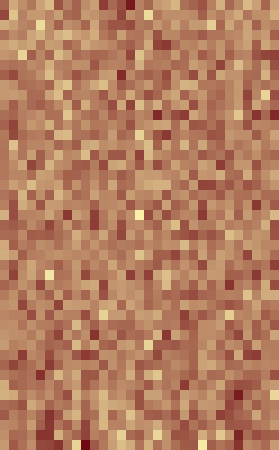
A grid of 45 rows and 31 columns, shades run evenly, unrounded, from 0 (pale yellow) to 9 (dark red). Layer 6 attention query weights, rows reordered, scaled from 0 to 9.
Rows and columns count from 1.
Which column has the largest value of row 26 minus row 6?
3
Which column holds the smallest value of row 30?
28
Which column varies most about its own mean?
6
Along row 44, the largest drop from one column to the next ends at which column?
7
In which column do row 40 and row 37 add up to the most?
27
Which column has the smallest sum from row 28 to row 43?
9
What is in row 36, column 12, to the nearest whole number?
4
